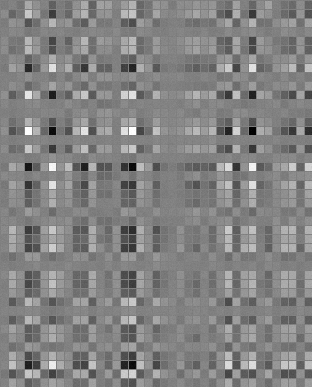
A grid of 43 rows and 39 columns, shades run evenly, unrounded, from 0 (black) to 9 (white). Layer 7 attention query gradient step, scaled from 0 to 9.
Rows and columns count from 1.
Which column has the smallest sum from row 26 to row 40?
17
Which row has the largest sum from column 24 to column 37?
41
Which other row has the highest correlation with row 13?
9
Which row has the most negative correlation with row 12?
13
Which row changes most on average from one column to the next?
15
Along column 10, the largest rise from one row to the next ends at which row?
42
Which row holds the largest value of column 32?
19
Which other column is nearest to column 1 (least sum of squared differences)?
22
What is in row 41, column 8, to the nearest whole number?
6
